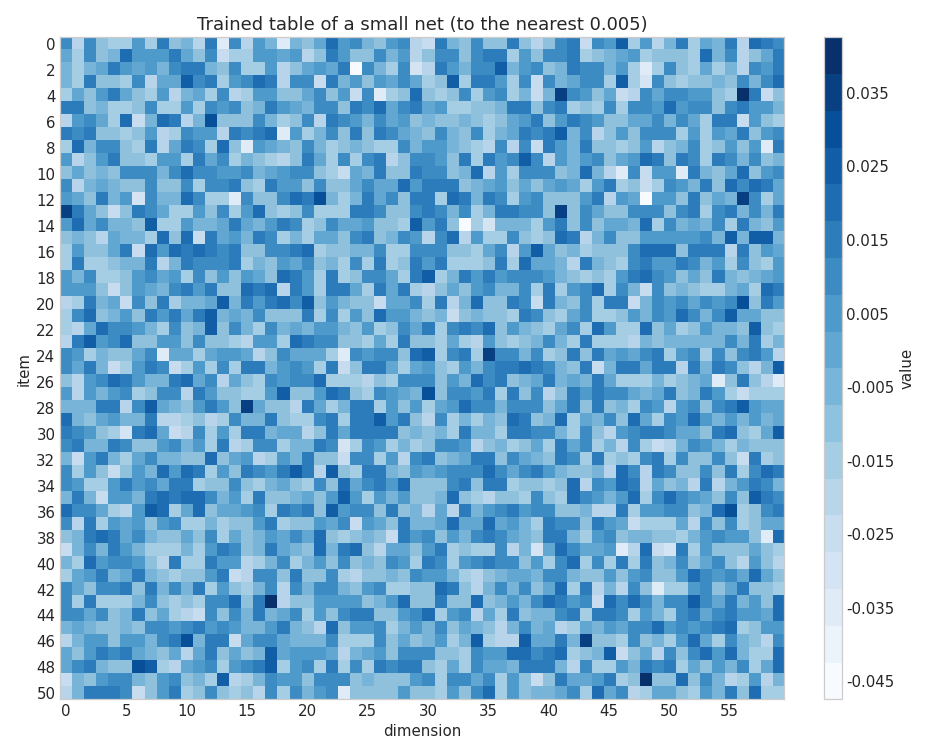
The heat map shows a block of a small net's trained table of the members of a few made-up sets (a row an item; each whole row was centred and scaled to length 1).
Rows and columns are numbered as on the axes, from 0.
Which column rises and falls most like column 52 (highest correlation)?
47
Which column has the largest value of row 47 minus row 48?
45
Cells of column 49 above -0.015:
40
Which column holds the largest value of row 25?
59
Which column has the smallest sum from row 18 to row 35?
23
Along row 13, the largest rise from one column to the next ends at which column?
41
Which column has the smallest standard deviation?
27
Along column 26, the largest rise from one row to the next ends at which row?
5
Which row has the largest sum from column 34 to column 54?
43
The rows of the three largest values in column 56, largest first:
4, 12, 20
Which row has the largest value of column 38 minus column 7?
9
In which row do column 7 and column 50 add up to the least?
39
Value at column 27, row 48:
0.01
